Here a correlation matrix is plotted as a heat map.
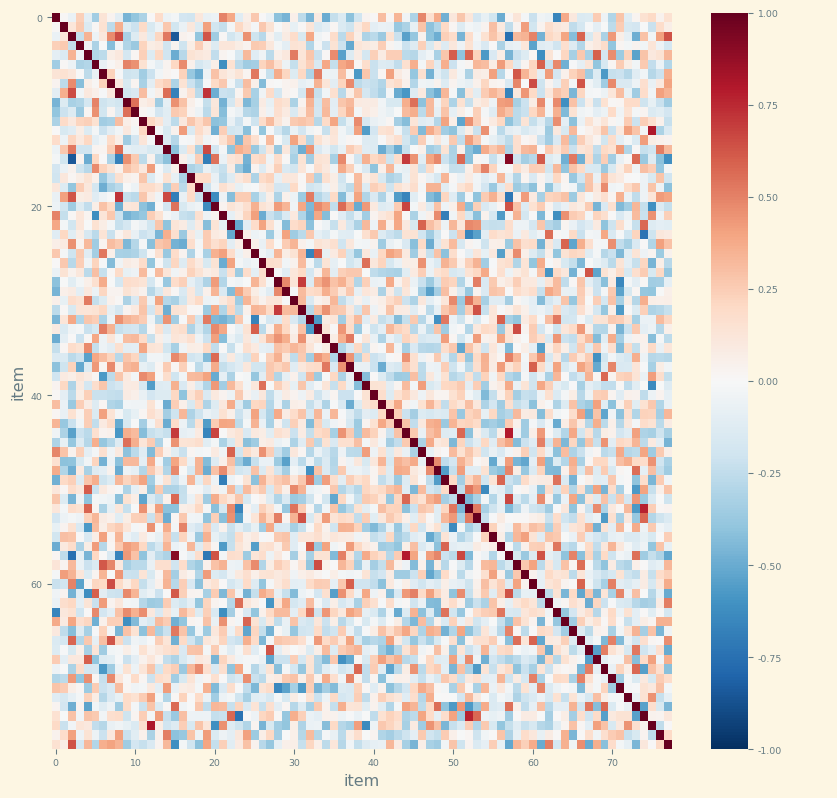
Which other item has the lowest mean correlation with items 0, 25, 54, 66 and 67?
32
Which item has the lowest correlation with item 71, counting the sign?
28
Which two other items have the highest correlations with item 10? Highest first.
9, 5
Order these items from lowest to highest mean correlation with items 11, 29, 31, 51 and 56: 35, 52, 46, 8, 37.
46, 52, 8, 35, 37
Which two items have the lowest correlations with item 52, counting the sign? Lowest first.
23, 73
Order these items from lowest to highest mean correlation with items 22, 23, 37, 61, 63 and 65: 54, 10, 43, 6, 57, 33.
43, 33, 6, 54, 10, 57
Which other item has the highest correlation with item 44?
57
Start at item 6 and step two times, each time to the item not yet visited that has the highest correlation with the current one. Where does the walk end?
33
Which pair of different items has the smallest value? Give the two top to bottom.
2, 15
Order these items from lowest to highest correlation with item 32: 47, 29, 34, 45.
47, 34, 29, 45
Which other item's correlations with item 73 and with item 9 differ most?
21
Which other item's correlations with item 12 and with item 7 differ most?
75
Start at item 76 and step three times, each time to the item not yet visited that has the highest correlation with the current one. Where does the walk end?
8
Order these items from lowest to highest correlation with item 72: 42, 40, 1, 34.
1, 34, 40, 42
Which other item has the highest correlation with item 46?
22
